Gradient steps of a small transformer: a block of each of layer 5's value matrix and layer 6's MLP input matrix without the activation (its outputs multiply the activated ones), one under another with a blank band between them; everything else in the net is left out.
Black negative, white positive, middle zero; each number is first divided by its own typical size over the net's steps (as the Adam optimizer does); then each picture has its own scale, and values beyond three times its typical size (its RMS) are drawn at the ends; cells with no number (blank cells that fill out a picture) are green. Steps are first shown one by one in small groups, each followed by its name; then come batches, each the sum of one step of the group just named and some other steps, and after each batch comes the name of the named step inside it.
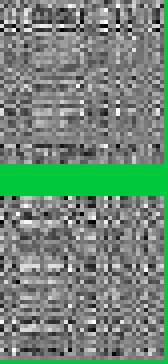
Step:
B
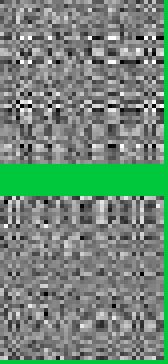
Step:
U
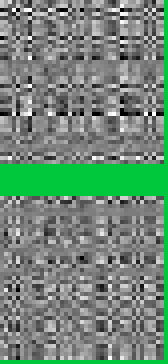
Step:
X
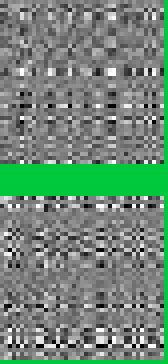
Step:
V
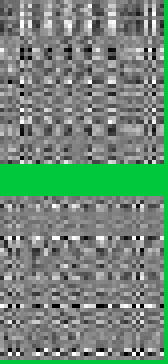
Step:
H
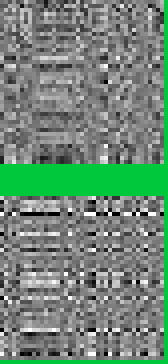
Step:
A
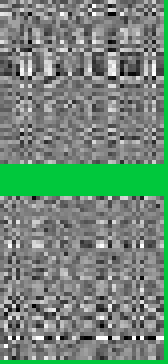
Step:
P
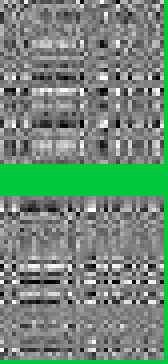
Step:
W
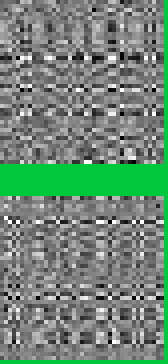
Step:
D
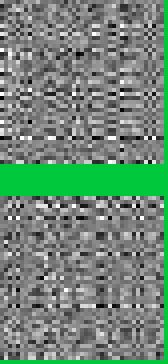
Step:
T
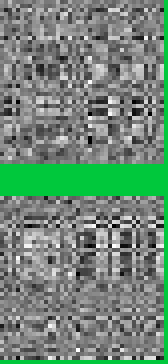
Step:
X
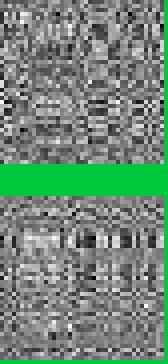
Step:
H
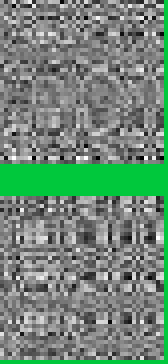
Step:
A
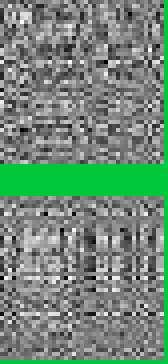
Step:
H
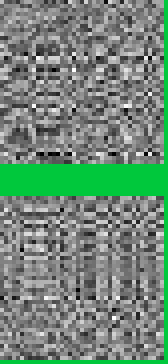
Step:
A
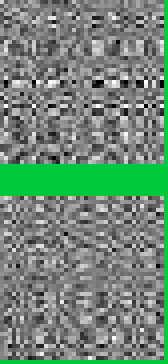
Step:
V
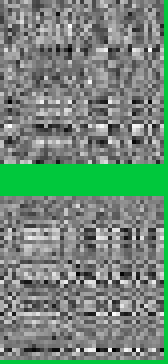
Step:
H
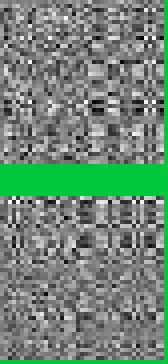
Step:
U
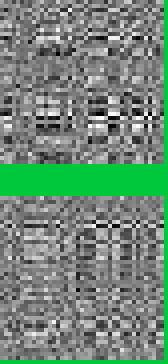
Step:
X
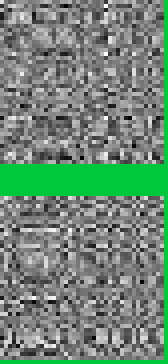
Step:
V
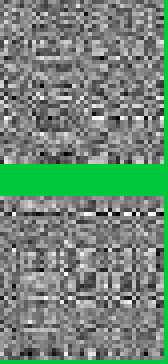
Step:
A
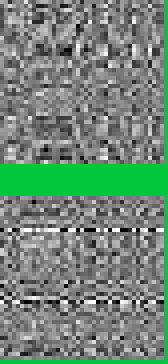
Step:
H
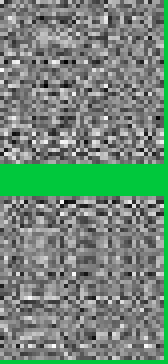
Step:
T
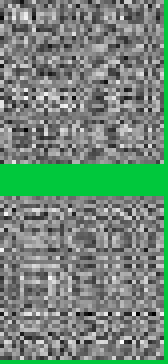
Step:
A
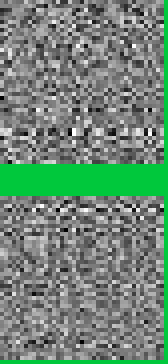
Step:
T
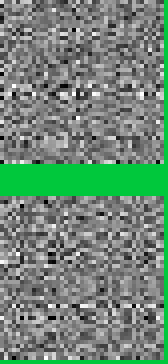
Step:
T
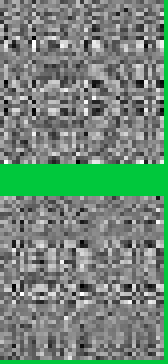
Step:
W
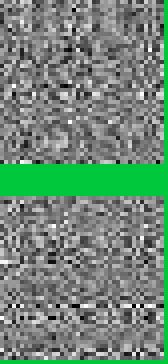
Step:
H
